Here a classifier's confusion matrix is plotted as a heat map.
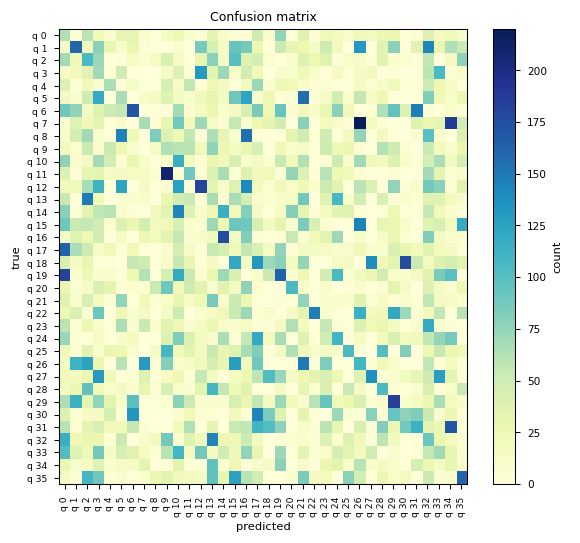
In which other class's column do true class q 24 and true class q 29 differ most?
q 1
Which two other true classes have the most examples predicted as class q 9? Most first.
q 11, q 25
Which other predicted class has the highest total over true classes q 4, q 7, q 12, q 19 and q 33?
q 10
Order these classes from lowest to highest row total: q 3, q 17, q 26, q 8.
q 3, q 17, q 8, q 26
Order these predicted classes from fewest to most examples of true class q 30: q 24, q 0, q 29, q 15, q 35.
q 35, q 15, q 0, q 24, q 29
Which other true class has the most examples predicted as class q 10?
q 14
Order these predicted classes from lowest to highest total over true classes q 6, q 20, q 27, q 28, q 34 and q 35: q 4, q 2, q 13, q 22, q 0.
q 22, q 4, q 0, q 2, q 13
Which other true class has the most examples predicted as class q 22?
q 29
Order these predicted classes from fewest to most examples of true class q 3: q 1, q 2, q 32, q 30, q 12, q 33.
q 30, q 1, q 2, q 32, q 33, q 12
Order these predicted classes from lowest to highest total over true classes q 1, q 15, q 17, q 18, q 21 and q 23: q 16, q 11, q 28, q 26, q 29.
q 11, q 28, q 29, q 16, q 26
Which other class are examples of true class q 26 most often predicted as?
q 21
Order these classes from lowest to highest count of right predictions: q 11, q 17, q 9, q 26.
q 17, q 9, q 11, q 26
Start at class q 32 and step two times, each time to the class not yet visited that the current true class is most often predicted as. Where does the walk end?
q 2
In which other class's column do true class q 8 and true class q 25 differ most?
q 5
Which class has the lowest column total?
q 8
